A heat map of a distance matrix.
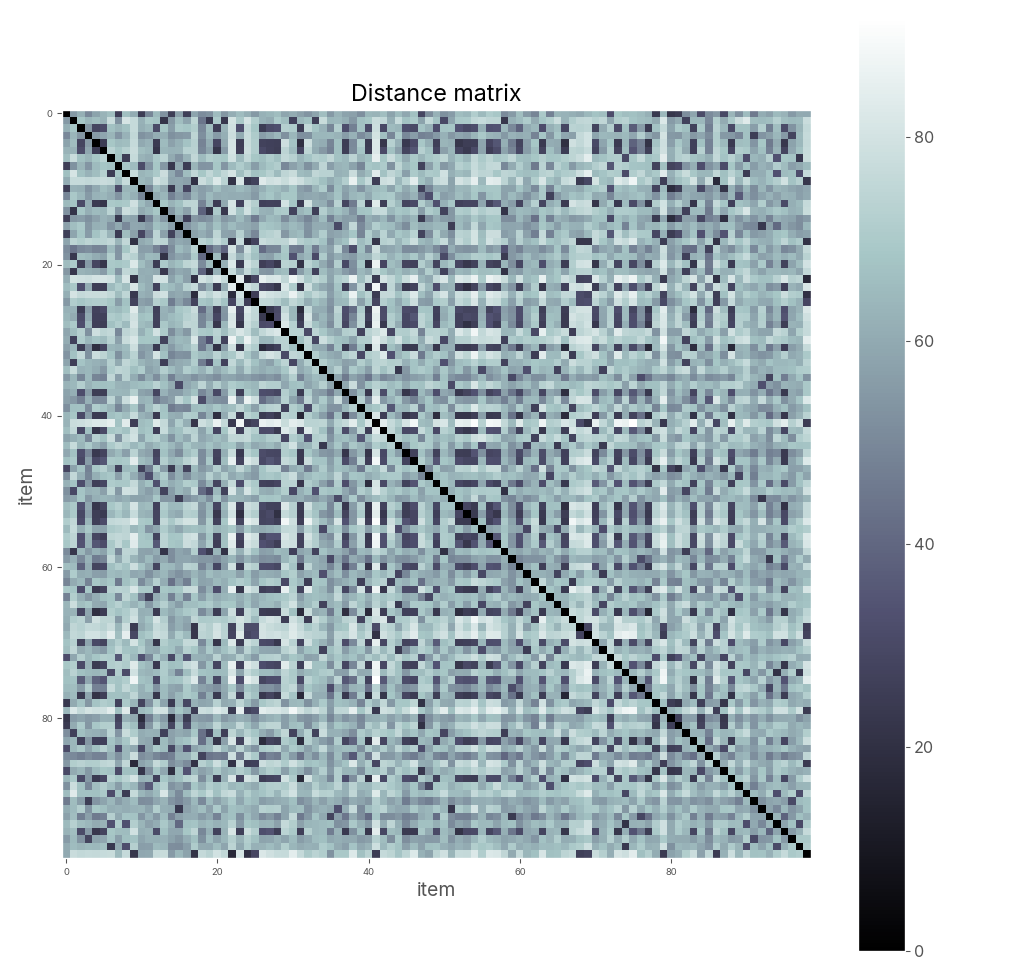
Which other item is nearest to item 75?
83
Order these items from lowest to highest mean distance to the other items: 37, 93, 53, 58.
37, 53, 93, 58
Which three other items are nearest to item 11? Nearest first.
64, 48, 89
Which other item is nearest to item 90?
8
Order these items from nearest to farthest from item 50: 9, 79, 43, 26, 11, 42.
11, 26, 43, 42, 9, 79
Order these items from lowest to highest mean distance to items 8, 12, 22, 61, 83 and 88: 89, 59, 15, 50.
59, 15, 89, 50
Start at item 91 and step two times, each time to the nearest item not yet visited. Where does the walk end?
96
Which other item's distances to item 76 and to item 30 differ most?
93
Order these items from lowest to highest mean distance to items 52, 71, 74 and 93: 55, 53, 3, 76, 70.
53, 70, 76, 55, 3
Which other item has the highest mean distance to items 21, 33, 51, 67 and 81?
54
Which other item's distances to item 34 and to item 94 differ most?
74
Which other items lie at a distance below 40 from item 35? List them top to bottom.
59, 76, 93
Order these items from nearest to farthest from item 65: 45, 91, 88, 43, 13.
45, 91, 88, 13, 43
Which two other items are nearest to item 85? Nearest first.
18, 38
